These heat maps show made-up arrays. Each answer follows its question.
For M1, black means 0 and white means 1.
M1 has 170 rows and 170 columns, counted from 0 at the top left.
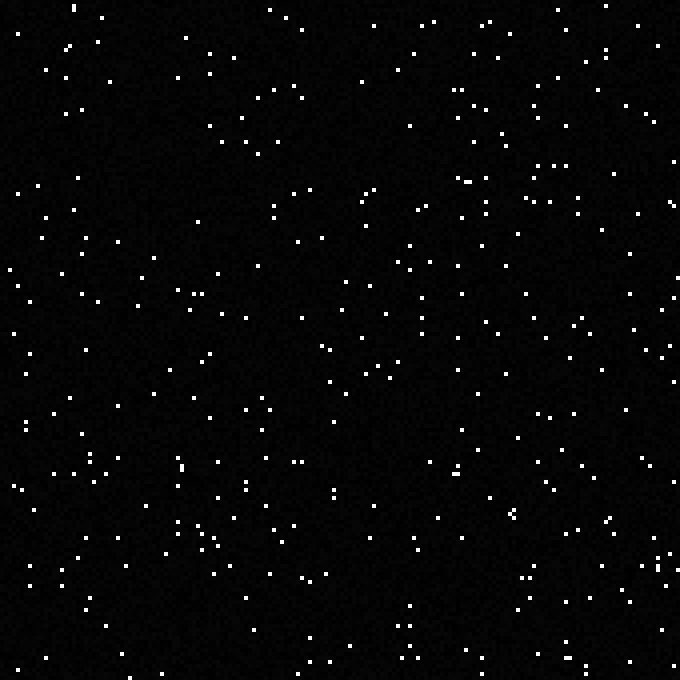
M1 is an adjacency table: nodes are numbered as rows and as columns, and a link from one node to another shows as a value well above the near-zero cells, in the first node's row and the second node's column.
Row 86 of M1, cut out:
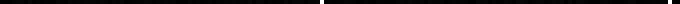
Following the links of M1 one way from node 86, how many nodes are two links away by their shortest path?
2
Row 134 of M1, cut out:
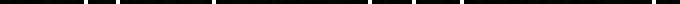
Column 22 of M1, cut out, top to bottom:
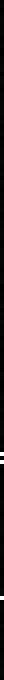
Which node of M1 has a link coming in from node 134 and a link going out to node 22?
node 115
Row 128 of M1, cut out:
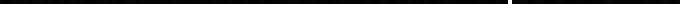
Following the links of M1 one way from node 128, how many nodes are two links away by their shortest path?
1
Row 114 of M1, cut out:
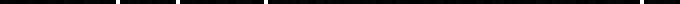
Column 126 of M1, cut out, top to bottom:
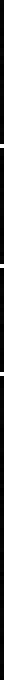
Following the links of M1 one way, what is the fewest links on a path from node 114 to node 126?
2
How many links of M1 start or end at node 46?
2
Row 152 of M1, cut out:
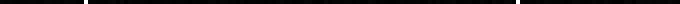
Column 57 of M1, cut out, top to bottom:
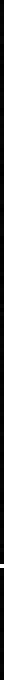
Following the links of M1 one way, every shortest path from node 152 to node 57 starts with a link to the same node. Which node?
node 21
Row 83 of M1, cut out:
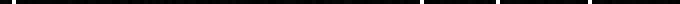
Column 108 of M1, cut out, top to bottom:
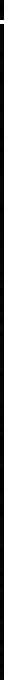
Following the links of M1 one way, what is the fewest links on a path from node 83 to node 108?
4
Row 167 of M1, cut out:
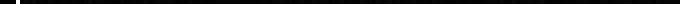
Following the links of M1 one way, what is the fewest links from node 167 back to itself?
8
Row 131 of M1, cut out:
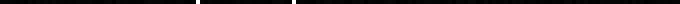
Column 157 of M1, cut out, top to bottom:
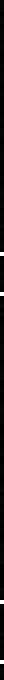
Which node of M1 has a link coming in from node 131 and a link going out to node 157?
node 73
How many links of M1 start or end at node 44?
10
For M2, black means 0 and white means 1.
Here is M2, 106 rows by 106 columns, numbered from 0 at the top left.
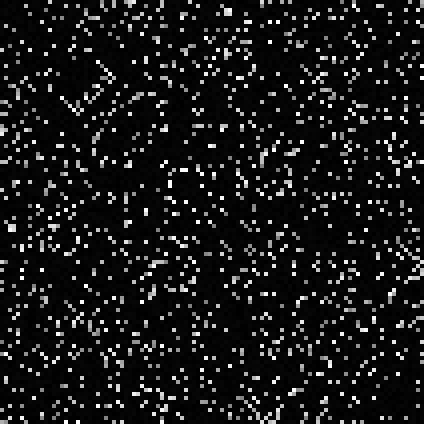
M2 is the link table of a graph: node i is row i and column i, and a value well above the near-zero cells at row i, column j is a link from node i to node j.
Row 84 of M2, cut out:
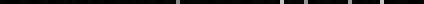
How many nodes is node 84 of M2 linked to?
5
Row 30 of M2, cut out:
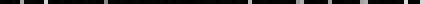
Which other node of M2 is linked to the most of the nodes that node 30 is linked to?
node 75
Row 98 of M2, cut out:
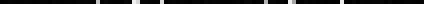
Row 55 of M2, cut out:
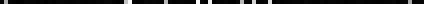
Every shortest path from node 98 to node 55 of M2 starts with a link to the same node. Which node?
node 40
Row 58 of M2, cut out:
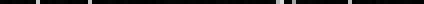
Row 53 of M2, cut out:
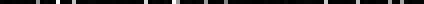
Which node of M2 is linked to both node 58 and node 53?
node 9
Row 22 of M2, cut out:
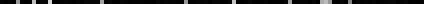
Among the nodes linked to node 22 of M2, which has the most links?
node 87
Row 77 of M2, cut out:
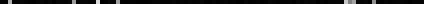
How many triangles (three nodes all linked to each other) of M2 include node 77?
5
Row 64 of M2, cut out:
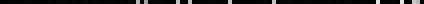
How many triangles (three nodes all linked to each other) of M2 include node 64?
5
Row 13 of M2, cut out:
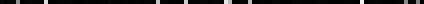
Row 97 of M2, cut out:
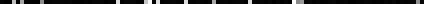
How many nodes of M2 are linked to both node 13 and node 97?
4
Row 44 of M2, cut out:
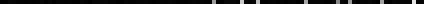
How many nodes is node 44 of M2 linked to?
8
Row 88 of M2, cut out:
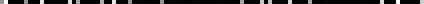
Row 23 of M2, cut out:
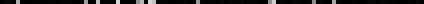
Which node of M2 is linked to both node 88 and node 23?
node 67
